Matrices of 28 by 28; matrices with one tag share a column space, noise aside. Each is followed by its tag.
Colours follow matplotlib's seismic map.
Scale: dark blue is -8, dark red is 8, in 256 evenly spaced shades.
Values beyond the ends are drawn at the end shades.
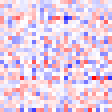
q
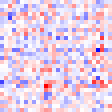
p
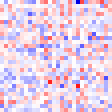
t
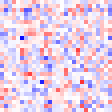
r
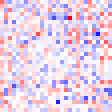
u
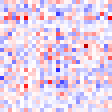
p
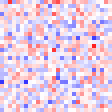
t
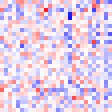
u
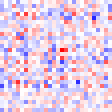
p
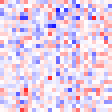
u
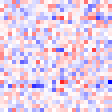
p
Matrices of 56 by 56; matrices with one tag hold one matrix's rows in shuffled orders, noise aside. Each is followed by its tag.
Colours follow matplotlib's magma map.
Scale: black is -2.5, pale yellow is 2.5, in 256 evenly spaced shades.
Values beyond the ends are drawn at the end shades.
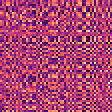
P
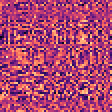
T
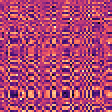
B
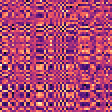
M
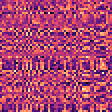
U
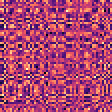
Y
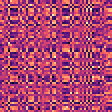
B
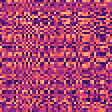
U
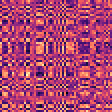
M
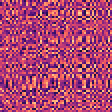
P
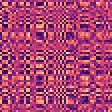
M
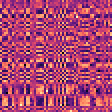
M
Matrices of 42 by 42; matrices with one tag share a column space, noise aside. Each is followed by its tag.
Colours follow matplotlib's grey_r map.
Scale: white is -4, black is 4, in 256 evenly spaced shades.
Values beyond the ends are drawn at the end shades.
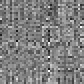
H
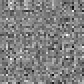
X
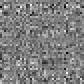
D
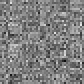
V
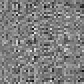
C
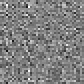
C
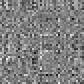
X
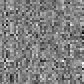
V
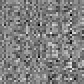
V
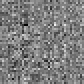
V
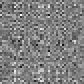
C
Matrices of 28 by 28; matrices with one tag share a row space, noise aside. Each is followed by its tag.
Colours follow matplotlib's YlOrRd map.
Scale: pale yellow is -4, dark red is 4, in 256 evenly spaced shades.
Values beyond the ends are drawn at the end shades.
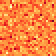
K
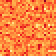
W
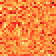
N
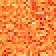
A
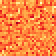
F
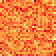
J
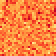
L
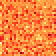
J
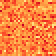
W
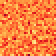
L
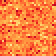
F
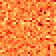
L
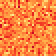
W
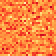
A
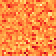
A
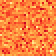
A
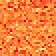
A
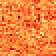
F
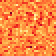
K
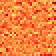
J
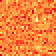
J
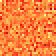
J
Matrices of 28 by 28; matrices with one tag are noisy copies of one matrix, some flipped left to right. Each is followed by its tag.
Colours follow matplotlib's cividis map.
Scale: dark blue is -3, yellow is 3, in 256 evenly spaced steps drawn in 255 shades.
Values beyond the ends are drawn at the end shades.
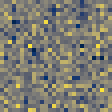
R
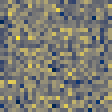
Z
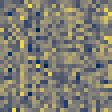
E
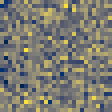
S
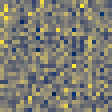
E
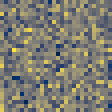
Z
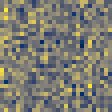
E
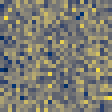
S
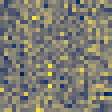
S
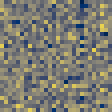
R
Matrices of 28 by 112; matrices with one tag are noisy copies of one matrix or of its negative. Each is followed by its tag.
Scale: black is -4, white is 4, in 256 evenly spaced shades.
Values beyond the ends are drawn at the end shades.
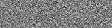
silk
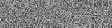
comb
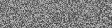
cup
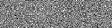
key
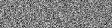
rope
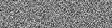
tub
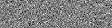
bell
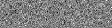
bell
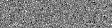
cup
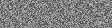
bell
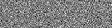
tub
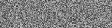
rope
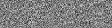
bell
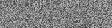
comb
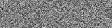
silk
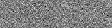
silk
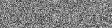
cup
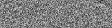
bell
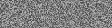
bell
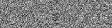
cup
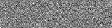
silk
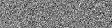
bell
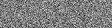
rope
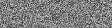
cup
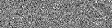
bell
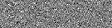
tub
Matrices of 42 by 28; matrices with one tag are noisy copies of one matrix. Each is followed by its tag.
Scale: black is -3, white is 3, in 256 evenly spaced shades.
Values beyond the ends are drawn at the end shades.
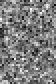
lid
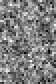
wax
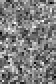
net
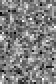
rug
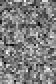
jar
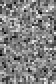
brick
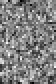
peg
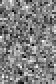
rug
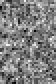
net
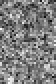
jar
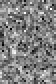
lid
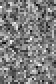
wax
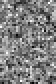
peg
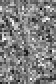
wax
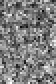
jar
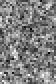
lid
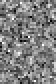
rug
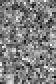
jar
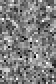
wax
